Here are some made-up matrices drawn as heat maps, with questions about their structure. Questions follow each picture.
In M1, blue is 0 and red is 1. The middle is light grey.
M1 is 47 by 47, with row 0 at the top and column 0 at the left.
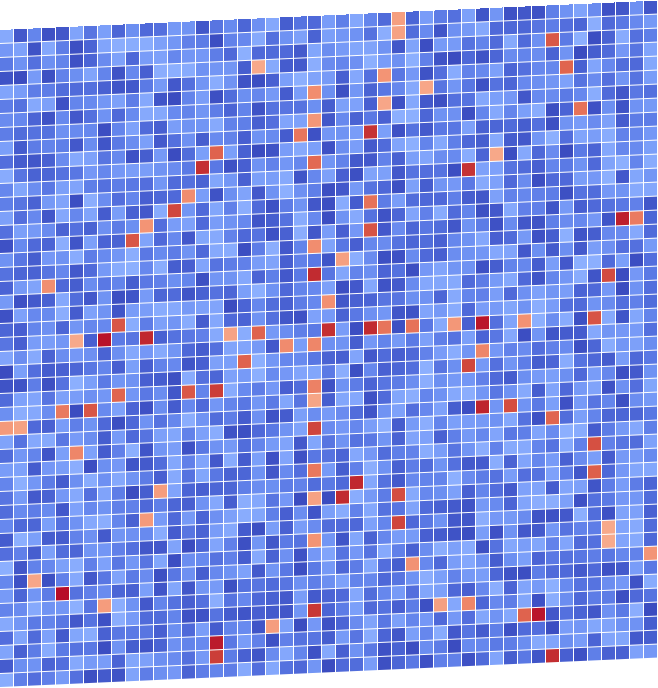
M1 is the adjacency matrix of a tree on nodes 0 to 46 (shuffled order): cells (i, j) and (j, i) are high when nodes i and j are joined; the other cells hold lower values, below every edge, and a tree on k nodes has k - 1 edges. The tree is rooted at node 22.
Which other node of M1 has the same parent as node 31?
33
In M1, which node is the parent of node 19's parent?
37
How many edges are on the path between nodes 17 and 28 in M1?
3
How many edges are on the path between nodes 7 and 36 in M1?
4
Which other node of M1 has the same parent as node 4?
6
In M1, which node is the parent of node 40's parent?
27
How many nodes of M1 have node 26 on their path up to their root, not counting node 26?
8
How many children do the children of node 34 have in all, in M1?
4
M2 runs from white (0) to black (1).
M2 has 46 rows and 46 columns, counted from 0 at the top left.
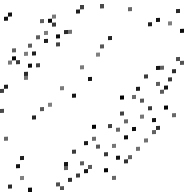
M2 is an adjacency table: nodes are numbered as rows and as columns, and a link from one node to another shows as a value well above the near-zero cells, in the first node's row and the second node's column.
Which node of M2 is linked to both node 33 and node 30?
node 23
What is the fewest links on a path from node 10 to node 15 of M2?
4
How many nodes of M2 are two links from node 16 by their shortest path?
6
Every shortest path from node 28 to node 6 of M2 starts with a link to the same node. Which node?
node 43
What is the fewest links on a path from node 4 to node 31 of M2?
2
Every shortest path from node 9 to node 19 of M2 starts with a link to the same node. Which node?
node 14
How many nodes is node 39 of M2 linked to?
4
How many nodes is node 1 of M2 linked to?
3
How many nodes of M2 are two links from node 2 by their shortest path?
4
